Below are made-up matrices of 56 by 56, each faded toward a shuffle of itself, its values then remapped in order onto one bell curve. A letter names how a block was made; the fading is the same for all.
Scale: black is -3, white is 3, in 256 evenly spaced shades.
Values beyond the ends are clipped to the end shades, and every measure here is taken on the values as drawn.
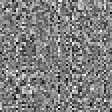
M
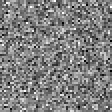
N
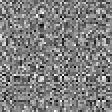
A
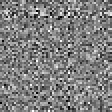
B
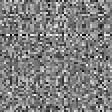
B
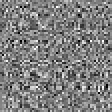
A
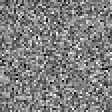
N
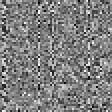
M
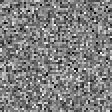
N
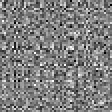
A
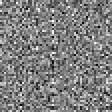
M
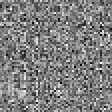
M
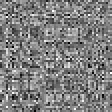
A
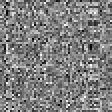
M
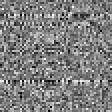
B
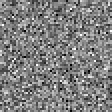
N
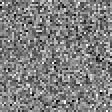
N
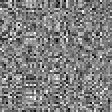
A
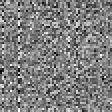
M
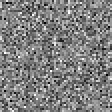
N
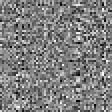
M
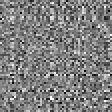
B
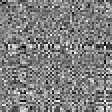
A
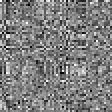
A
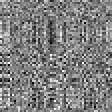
A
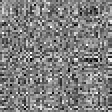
A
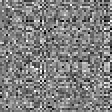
A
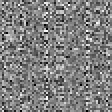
M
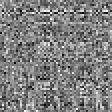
B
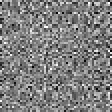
A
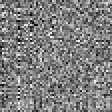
M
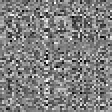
B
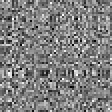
A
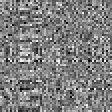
B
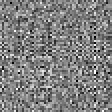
B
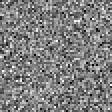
N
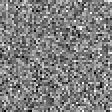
N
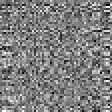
A
